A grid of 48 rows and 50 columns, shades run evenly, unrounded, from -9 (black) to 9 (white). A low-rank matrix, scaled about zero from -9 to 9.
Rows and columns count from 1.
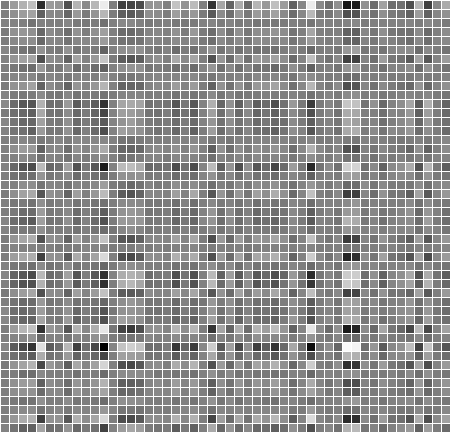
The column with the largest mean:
35
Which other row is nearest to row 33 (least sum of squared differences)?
22
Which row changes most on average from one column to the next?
39
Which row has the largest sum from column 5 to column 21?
1
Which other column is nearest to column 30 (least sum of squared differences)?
2
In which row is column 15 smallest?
37
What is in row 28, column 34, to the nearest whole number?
0
